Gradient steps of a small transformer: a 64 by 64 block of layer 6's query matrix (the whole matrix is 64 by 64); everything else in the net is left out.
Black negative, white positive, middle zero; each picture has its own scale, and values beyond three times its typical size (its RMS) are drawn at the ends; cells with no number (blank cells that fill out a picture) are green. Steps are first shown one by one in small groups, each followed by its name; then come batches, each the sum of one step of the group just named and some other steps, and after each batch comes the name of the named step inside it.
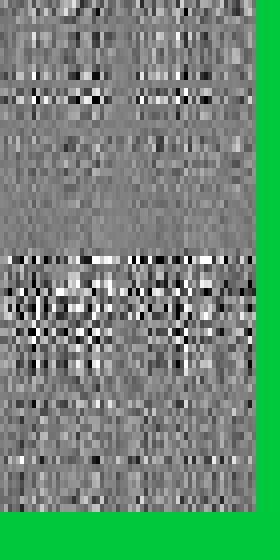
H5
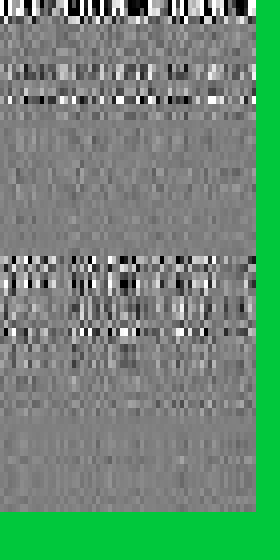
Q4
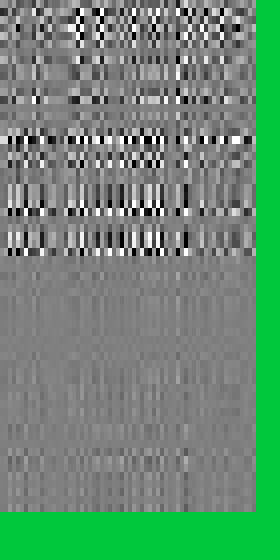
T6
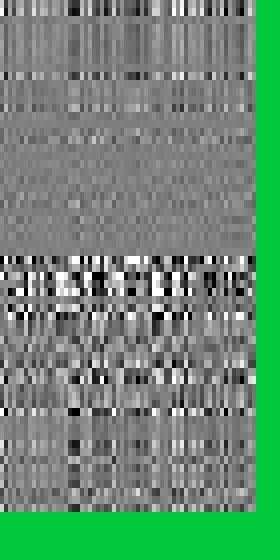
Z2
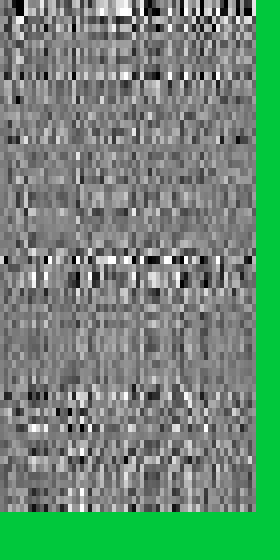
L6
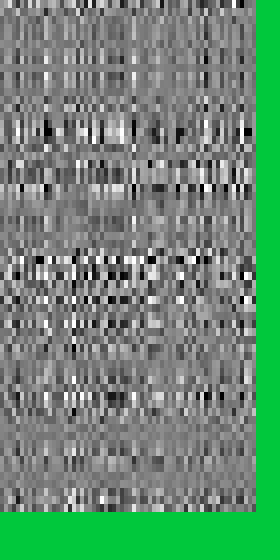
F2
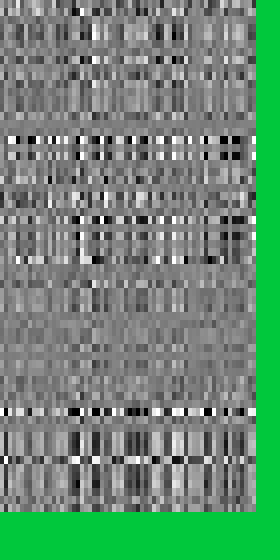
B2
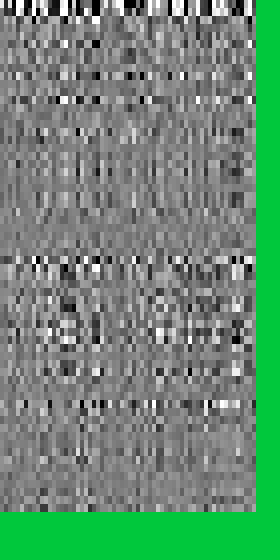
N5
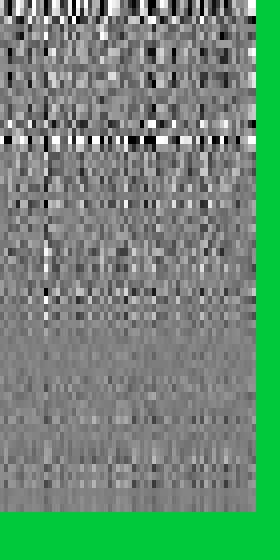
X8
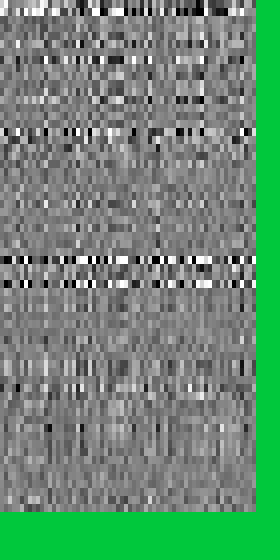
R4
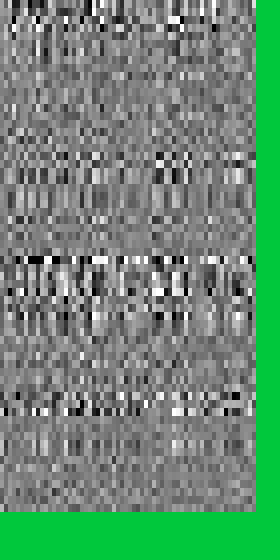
Z2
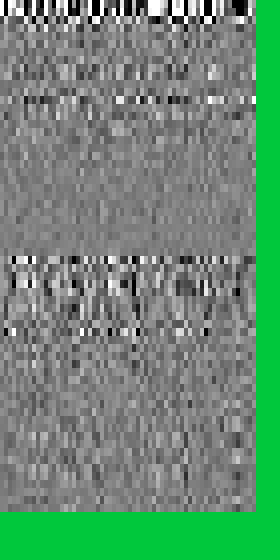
Q4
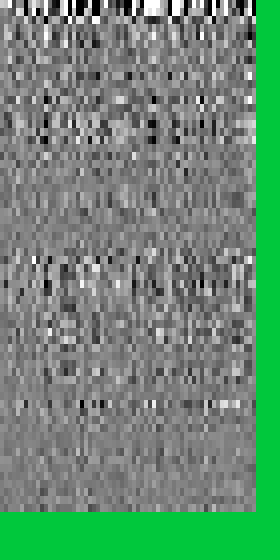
N5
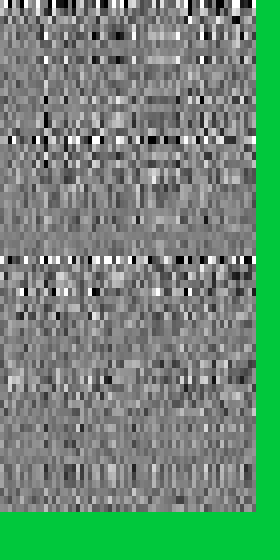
Z2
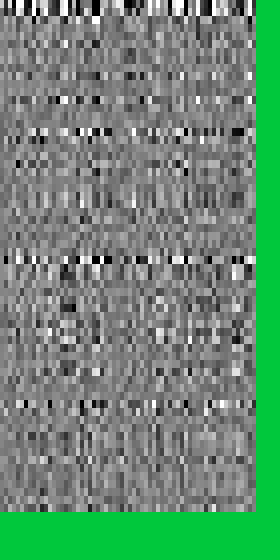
N5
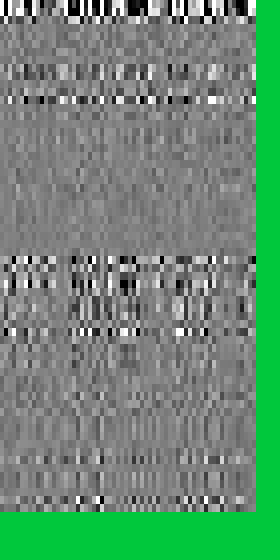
Q4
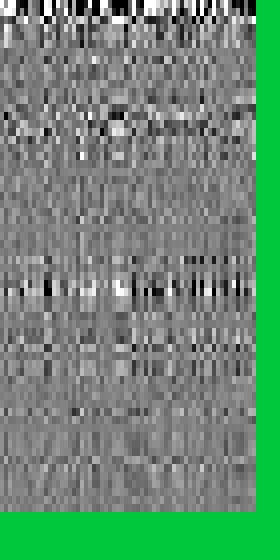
B2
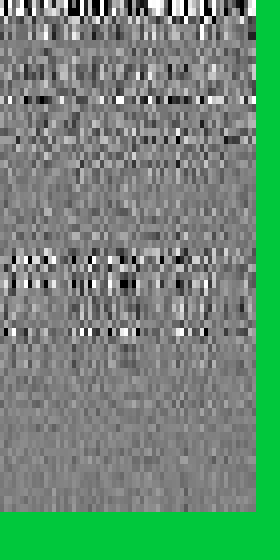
Q4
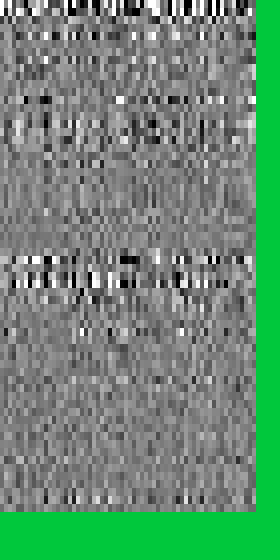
Q4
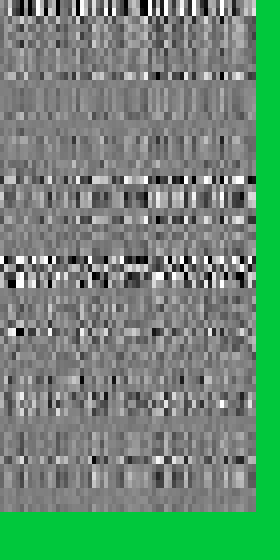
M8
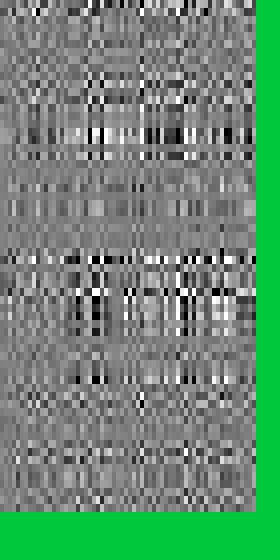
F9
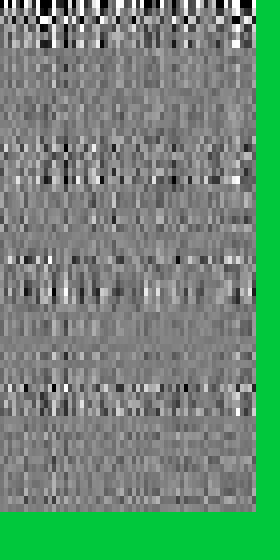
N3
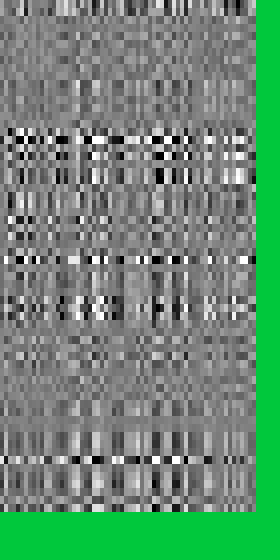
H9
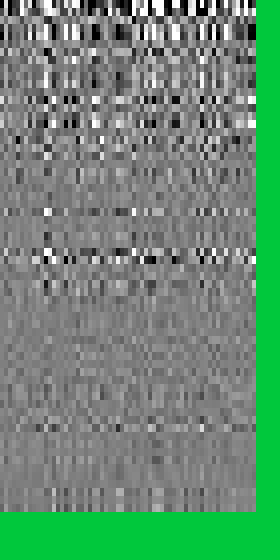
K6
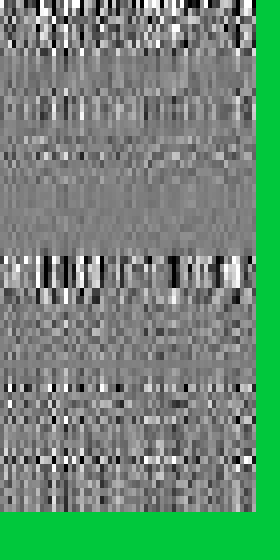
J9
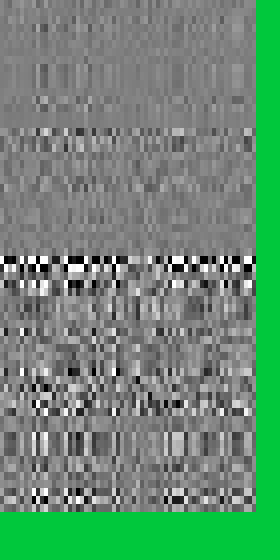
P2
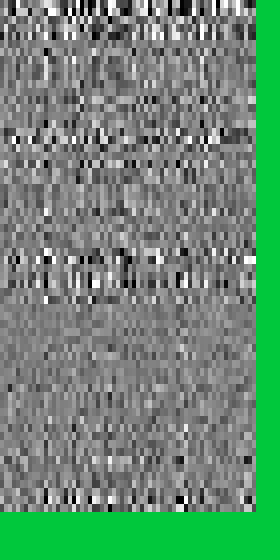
K6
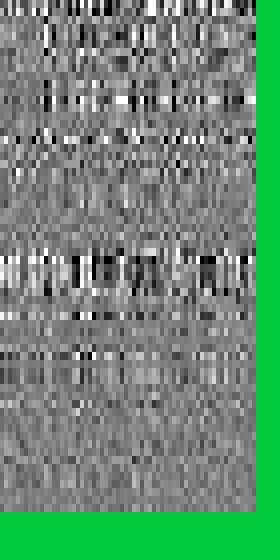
F9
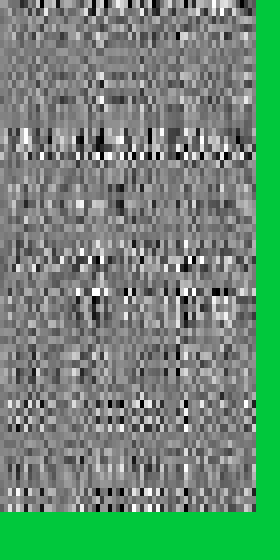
F9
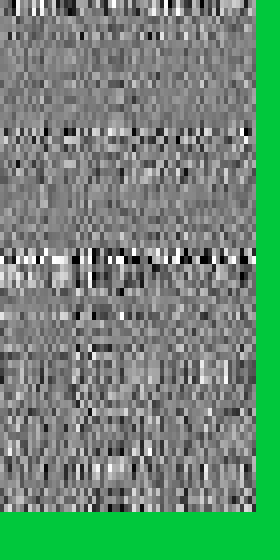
M8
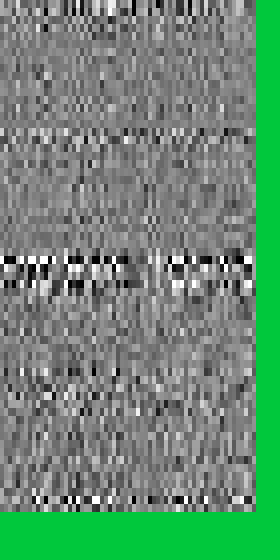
P2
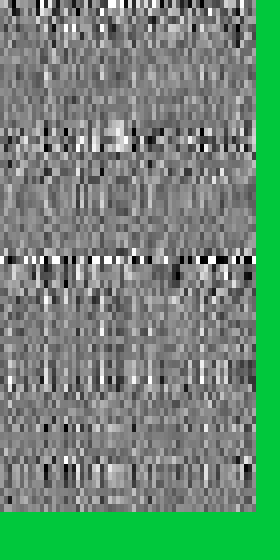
J9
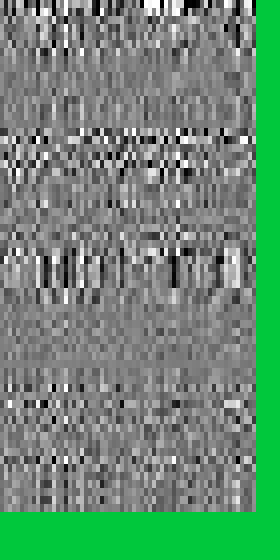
J9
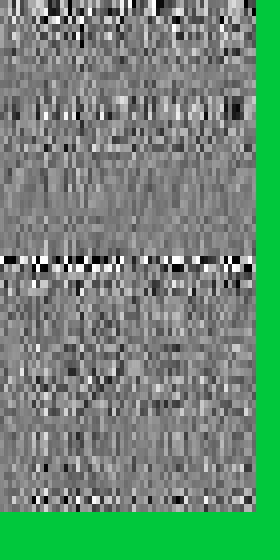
P2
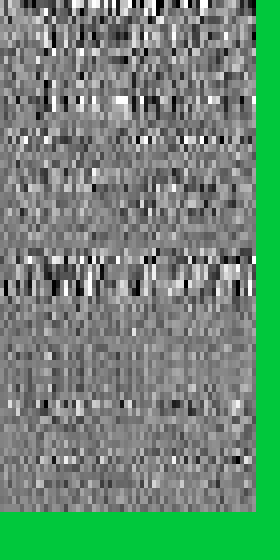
J9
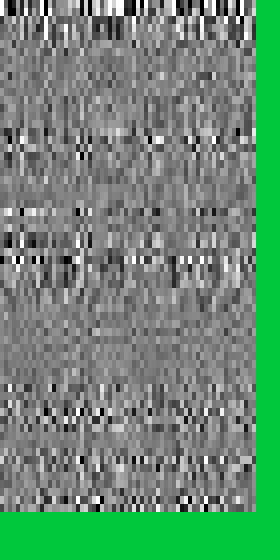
J9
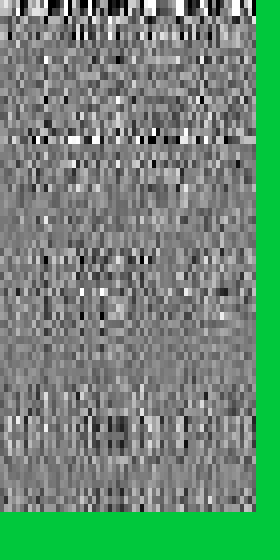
F9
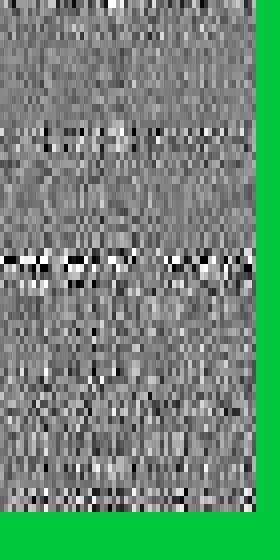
P2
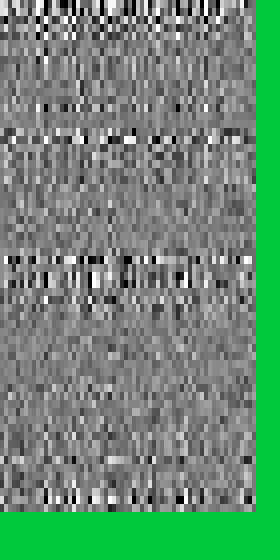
H9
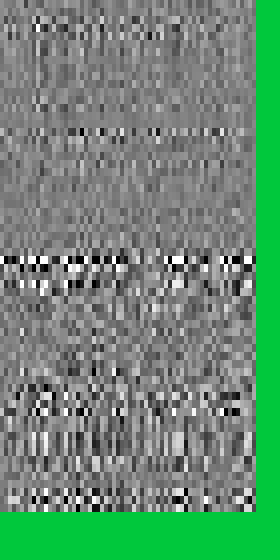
P2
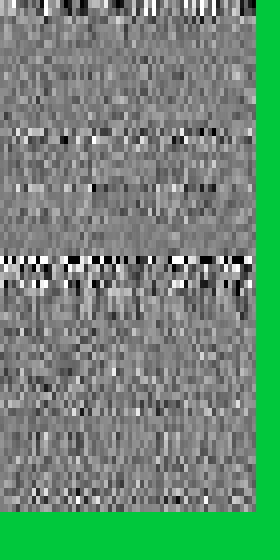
P2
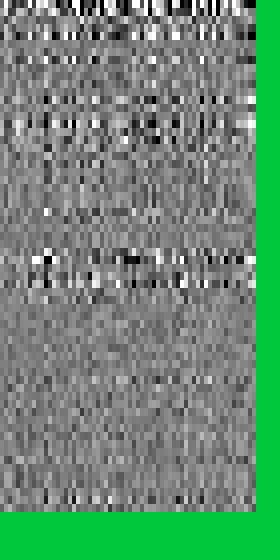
K6
